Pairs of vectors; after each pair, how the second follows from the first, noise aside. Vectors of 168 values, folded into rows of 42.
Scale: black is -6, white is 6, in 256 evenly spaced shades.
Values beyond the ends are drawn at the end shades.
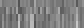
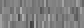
negated, partly zeroed.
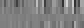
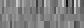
negated.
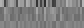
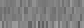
reversed, shrunk.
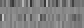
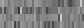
wrapped around.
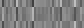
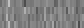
wrapped around, negated, partly zeroed.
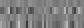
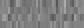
reversed, shrunk.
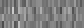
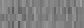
negated, shrunk.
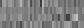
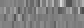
wrapped around, negated, partly zeroed.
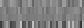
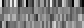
reversed, scaled up.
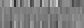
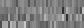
wrapped around.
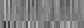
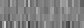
negated, partly zeroed.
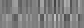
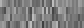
wrapped around.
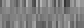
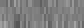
reversed, shrunk.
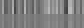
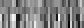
reversed, scaled up.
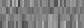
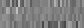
negated, partly zeroed.
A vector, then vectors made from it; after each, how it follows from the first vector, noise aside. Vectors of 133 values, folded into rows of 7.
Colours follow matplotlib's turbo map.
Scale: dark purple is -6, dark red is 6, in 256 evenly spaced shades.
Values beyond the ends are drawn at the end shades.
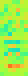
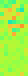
wrapped around, negated, partly zeroed.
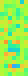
sign-scrambled.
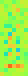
partly zeroed.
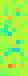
partly zeroed.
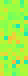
wrapped around, negated, partly zeroed.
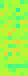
negated, shrunk.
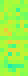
negated, shrunk.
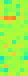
wrapped around, partly zeroed.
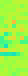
wrapped around, partly zeroed.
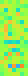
sign-scrambled.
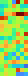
wrapped around, scaled up.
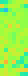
wrapped around, partly zeroed.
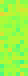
wrapped around, shrunk.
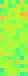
wrapped around, shrunk.
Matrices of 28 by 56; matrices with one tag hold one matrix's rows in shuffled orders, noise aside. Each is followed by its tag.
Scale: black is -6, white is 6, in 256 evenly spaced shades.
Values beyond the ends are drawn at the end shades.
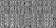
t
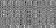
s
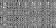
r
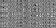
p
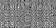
t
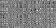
p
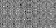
s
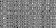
r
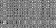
r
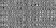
p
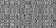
t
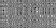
p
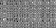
r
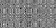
s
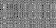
r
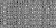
r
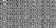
r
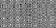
s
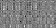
s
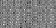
s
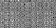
t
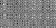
r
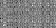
r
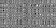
p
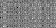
r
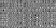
p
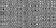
p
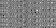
p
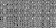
r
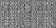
t
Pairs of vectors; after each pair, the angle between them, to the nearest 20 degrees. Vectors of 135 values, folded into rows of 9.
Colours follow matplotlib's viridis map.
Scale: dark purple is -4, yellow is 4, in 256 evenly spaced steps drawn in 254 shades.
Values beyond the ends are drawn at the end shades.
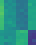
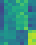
160 degrees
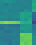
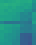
140 degrees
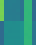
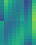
120 degrees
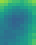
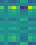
100 degrees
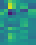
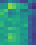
60 degrees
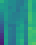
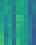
120 degrees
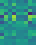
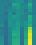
80 degrees
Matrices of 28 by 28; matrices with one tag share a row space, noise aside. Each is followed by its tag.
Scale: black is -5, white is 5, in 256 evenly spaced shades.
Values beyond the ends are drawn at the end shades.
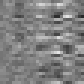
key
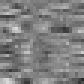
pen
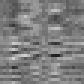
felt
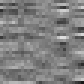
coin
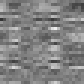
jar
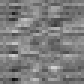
felt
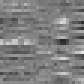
coin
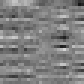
coin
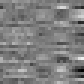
coin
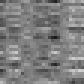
jar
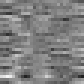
pen
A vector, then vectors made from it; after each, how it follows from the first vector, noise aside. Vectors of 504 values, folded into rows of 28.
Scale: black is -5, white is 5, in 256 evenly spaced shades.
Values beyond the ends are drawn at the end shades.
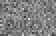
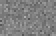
negated, shrunk.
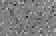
reversed, negated, partly zeroed.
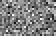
wrapped around, scaled up.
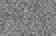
negated, shrunk.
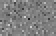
negated, partly zeroed.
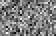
wrapped around, scaled up.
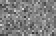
copied.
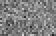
copied.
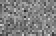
copied.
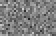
sign-scrambled.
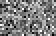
scaled up.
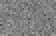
negated, shrunk.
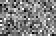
scaled up.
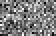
scaled up.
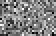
scaled up.
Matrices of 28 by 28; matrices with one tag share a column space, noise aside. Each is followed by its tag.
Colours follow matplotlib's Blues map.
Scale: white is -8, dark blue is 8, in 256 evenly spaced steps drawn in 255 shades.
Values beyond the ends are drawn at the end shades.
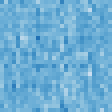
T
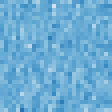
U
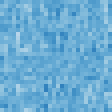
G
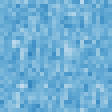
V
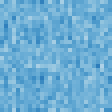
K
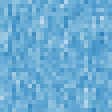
V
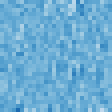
U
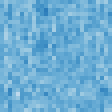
G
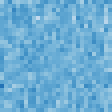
V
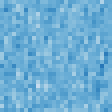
T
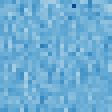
U
